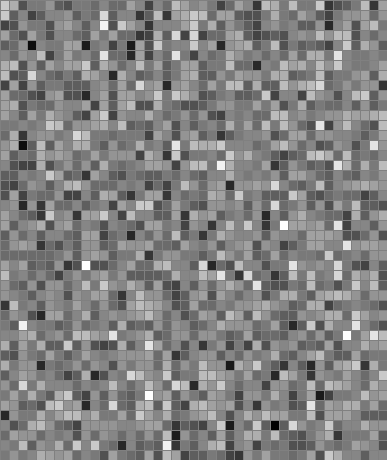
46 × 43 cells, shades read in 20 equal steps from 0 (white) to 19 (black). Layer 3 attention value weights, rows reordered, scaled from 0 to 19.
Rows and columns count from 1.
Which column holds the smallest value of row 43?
33
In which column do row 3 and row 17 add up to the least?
12
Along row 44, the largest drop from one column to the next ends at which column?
21
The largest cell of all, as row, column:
43, 31
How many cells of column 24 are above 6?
40
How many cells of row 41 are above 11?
11
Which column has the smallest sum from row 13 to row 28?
38
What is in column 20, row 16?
4
